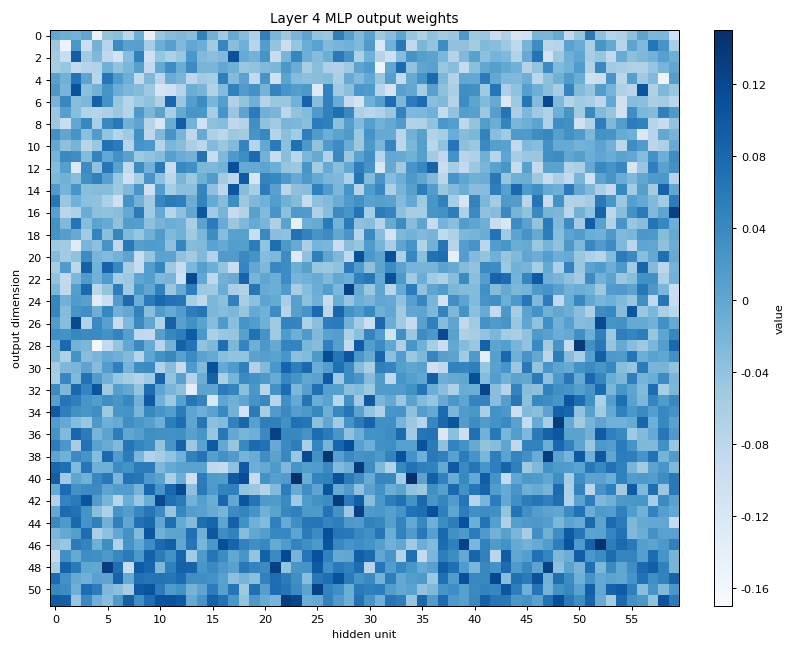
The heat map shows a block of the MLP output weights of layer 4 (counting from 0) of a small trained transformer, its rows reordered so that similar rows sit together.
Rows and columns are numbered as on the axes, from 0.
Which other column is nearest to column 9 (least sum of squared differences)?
53
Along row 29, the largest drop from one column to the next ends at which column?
41
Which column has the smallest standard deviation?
20
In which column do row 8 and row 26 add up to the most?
52
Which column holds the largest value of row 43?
29
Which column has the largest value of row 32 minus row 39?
16
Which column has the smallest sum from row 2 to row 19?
9
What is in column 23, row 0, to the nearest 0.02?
-0.02
